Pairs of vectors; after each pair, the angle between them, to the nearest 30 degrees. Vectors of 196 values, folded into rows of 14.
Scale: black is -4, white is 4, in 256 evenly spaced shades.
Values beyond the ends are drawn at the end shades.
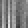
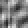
60 degrees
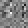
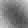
90 degrees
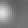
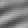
90 degrees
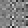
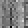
120 degrees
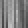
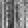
150 degrees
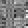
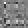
90 degrees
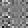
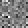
30 degrees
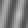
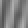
150 degrees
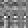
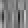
90 degrees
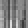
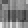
60 degrees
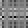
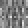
120 degrees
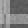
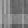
30 degrees
